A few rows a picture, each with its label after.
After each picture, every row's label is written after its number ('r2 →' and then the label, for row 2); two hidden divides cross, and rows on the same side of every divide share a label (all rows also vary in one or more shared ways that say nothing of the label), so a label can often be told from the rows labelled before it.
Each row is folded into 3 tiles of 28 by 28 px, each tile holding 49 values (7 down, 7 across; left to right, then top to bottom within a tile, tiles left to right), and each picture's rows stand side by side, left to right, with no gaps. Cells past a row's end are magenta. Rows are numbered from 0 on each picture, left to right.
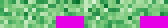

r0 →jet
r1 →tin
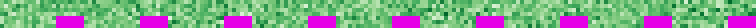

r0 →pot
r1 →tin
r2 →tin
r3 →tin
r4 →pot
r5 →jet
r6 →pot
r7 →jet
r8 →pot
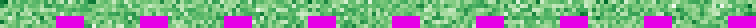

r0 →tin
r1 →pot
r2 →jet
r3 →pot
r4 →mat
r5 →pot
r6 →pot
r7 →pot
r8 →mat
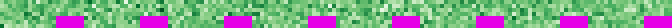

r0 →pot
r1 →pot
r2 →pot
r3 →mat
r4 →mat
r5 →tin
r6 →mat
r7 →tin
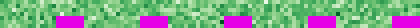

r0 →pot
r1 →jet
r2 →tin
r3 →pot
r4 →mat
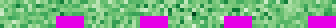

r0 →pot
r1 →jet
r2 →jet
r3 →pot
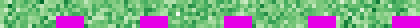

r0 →tin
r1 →jet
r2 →mat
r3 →tin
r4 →mat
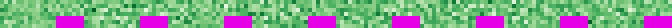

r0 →jet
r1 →jet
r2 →jet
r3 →tin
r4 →jet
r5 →tin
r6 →tin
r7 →mat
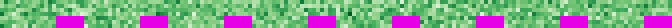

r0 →jet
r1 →tin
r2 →mat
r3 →tin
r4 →tin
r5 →mat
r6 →tin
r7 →tin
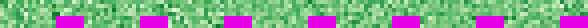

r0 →tin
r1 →mat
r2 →tin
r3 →jet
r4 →mat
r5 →tin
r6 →jet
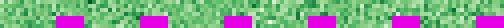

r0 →pot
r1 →pot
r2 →mat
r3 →pot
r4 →mat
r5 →mat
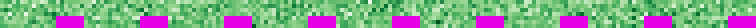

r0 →jet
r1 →tin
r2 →tin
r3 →pot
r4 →jet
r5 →jet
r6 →jet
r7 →jet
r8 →jet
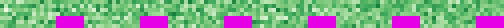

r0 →tin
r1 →tin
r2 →mat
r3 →tin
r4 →mat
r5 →pot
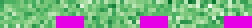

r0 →pot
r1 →mat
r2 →tin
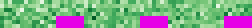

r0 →jet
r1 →jet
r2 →mat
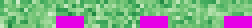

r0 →mat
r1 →jet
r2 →tin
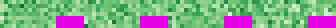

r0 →tin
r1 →pot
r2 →jet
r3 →tin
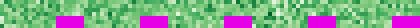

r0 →pot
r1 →jet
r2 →jet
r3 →jet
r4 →jet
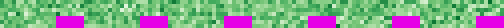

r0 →mat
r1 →tin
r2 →pot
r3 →pot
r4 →pot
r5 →mat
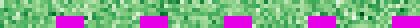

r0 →jet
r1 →pot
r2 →pot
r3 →mat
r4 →jet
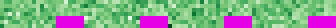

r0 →jet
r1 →pot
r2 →pot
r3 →mat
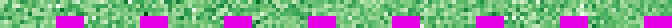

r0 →mat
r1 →tin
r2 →jet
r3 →pot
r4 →pot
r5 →jet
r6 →mat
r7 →mat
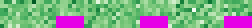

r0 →pot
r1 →tin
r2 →mat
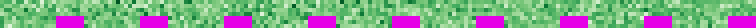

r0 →pot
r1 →tin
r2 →pot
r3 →jet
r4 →pot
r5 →mat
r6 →jet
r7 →tin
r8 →mat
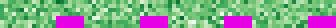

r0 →jet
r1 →tin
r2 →pot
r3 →pot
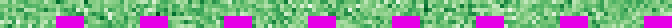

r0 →jet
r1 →tin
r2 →tin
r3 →pot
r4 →pot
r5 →jet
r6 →tin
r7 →mat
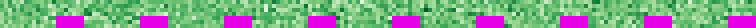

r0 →tin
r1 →mat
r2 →mat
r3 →jet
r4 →jet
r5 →jet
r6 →jet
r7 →jet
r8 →tin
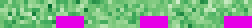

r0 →pot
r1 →jet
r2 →tin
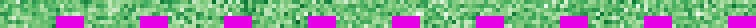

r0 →tin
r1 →pot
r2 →pot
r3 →pot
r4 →mat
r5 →tin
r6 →tin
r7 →mat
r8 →mat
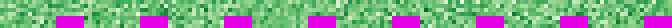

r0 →jet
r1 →tin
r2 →mat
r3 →jet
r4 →jet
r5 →mat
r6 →tin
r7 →pot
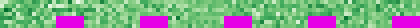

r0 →mat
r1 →jet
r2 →jet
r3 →tin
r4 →jet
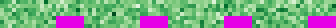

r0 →tin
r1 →tin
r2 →pot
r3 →mat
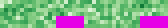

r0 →mat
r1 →pot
